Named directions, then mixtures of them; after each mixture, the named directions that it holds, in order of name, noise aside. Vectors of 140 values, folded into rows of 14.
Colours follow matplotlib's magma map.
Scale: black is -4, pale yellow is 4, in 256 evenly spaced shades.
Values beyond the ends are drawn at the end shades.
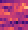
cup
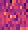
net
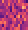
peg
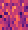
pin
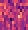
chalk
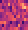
cup, peg.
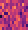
pin.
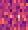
chalk, net, peg.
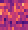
chalk, cup, pin.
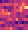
cup.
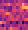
cup, peg.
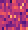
cup, net, pin.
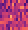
chalk, net, peg.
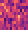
chalk, pin.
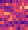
cup, net.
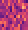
peg.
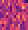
peg.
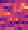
cup.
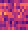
chalk, cup.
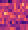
chalk, cup, net.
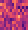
chalk, pin.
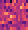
cup, net, peg.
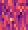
chalk.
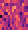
pin.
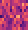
chalk, peg, pin.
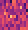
net.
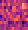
cup, peg, pin.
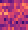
chalk, cup.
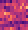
cup, net.
